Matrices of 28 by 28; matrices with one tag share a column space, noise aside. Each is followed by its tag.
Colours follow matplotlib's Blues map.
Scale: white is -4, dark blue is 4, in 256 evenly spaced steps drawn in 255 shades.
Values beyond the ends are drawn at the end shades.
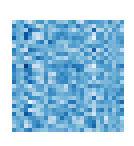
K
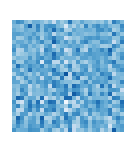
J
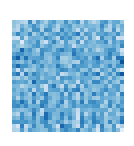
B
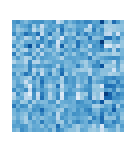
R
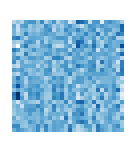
R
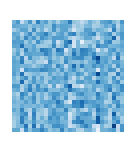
B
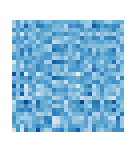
J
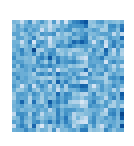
B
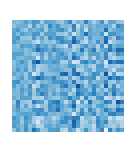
J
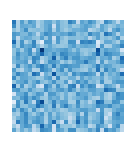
B
